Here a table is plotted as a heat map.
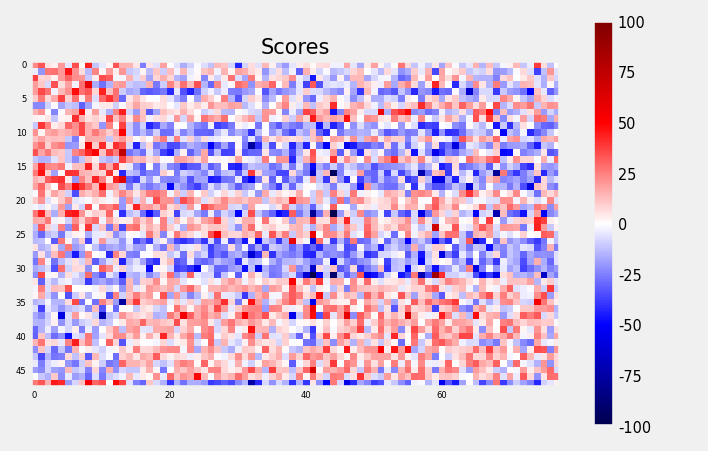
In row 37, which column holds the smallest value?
10
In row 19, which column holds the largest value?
64
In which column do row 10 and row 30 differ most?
41
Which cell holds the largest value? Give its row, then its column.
31, 59
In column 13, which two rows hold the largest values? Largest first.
13, 17
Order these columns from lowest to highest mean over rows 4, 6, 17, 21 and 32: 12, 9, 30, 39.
39, 30, 9, 12
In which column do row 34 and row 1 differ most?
5
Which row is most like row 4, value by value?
18
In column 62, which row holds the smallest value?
12
